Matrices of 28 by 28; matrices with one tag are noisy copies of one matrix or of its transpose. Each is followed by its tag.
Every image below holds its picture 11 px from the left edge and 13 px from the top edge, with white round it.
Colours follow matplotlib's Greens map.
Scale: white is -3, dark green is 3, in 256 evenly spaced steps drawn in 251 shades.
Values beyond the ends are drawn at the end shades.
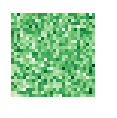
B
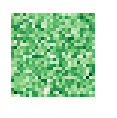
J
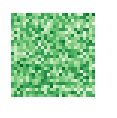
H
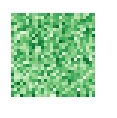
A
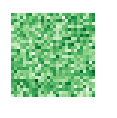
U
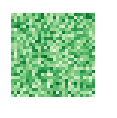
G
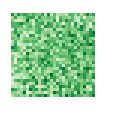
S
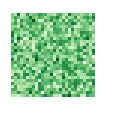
B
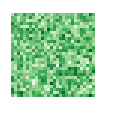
J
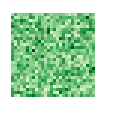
J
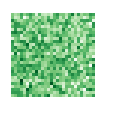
A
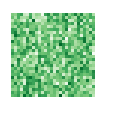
U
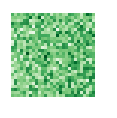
S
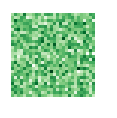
G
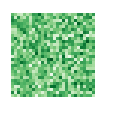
G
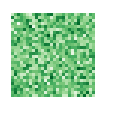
G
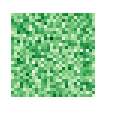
G
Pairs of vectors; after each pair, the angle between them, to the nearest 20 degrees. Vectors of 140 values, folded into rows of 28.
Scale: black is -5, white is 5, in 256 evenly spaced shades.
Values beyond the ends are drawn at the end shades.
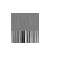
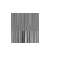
20 degrees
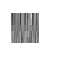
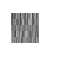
40 degrees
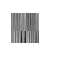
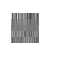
80 degrees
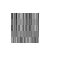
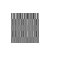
100 degrees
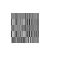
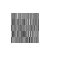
140 degrees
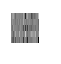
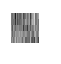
80 degrees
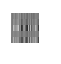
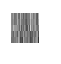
60 degrees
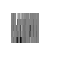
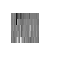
160 degrees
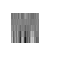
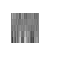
160 degrees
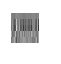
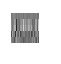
160 degrees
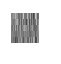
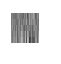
120 degrees
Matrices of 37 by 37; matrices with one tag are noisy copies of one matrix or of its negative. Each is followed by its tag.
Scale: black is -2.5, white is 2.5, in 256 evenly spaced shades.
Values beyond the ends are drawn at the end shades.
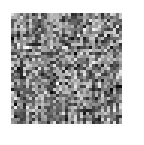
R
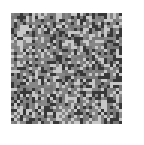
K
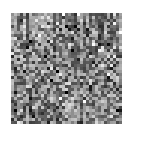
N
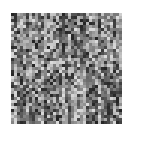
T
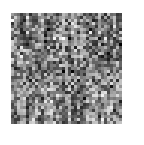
T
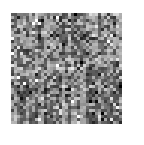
T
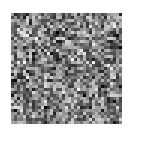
K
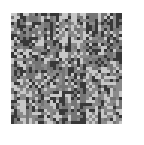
T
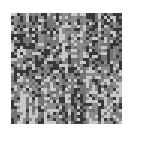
T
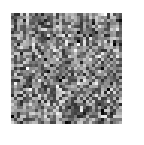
N
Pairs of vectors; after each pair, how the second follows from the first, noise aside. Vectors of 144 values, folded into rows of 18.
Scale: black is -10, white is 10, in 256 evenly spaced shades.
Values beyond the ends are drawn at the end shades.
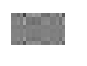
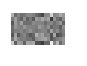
reversed, negated, scaled up.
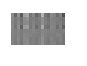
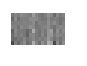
reversed.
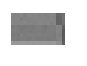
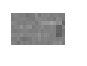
wrapped around, partly zeroed.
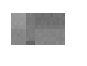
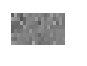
sign-scrambled.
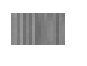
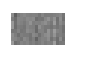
wrapped around, partly zeroed.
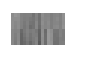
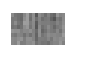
reversed.
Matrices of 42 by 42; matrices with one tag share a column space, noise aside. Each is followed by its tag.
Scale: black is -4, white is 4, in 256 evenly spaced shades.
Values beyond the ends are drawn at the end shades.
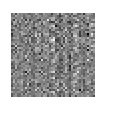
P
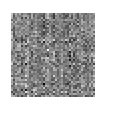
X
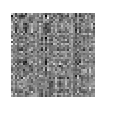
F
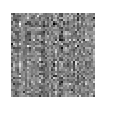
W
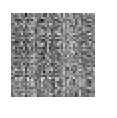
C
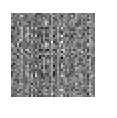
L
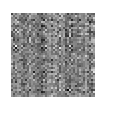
P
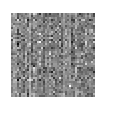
C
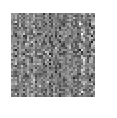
L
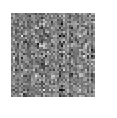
L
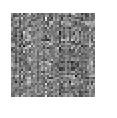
W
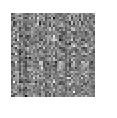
W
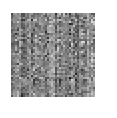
C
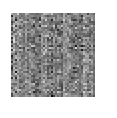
P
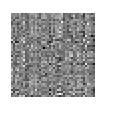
X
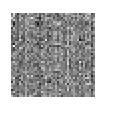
W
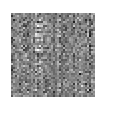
P
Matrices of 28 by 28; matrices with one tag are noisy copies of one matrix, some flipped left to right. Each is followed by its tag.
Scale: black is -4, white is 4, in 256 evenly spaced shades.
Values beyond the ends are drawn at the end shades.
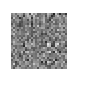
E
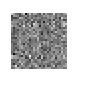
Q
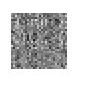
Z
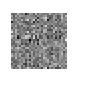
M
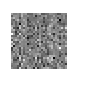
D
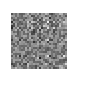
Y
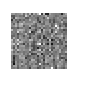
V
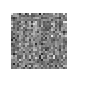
Q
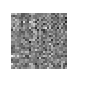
Y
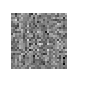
V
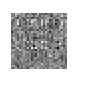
Z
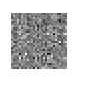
D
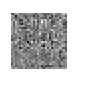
Z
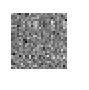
Q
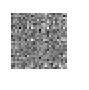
Y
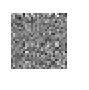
E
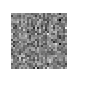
D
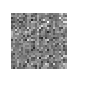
Y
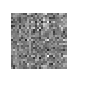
Y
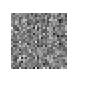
D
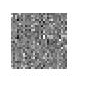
M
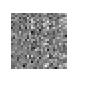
Y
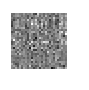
Z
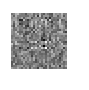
Z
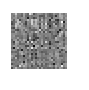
Z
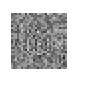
V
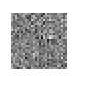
M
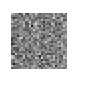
Q
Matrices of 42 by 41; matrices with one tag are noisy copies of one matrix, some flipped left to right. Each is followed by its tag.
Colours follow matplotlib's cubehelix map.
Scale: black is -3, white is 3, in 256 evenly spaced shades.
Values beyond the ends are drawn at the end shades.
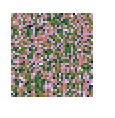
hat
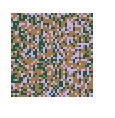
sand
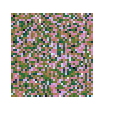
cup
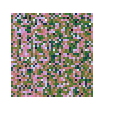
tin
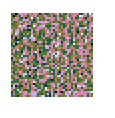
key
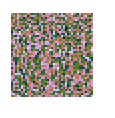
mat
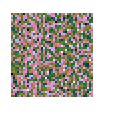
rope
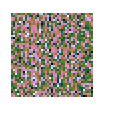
sand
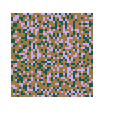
sand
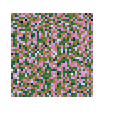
cup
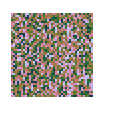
rope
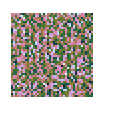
key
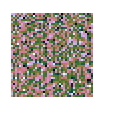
cup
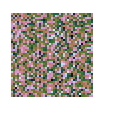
cup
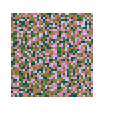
cup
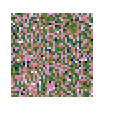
rope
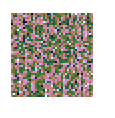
hat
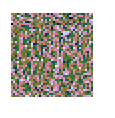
mat
